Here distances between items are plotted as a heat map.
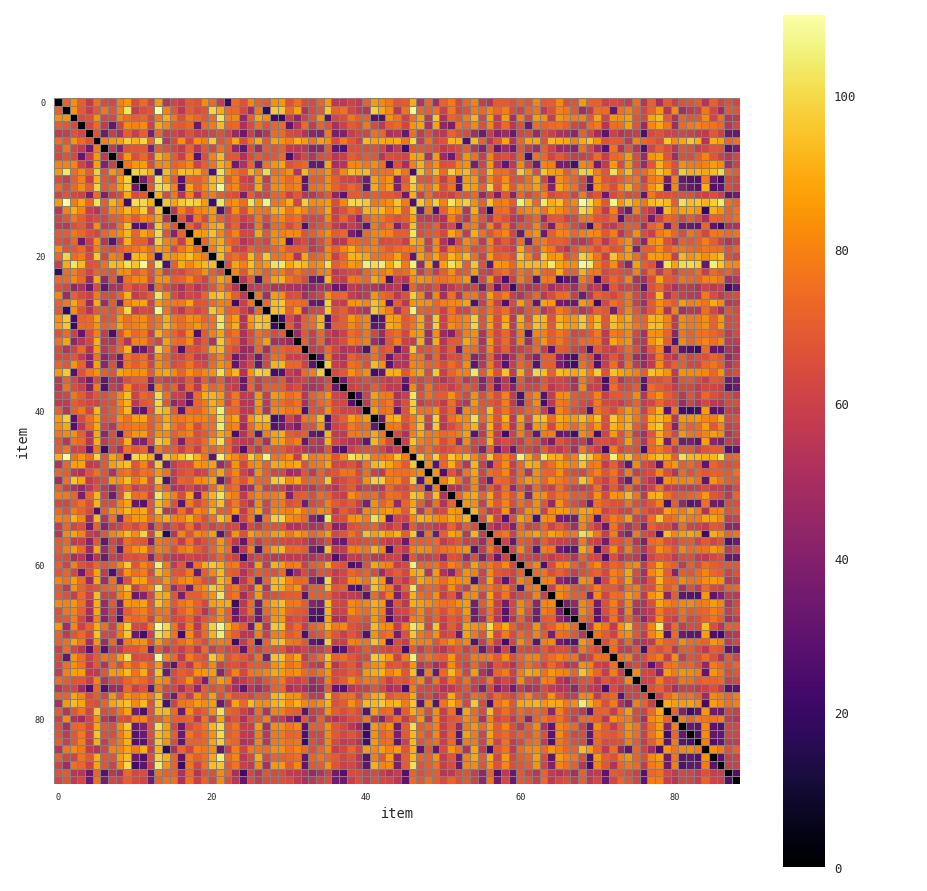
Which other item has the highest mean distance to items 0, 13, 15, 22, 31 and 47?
68
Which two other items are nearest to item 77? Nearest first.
73, 15
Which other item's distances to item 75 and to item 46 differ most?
13
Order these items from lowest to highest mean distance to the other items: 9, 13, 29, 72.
72, 29, 9, 13
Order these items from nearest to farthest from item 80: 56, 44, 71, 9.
71, 9, 44, 56
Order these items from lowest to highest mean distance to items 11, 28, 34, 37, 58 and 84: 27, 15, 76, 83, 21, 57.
76, 57, 83, 15, 27, 21
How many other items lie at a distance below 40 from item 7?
5
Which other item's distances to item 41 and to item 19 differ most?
35
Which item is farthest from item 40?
21
